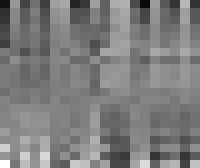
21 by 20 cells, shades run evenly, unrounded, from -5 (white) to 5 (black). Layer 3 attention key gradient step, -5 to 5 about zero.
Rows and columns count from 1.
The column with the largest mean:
1
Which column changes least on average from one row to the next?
6
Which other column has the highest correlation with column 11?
17
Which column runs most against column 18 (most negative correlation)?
7
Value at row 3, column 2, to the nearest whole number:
0
